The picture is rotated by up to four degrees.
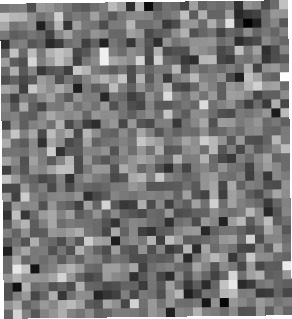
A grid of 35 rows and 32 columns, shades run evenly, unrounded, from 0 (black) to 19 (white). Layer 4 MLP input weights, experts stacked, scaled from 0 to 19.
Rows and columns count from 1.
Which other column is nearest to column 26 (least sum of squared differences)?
3
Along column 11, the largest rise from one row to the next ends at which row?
15
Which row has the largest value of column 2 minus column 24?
30
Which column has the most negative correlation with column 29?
9
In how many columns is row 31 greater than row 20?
17
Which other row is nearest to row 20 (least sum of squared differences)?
16
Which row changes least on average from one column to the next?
4
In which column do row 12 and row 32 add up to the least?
2
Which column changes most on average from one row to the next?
19
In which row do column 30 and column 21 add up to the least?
33
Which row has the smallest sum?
5
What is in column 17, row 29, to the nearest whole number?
7
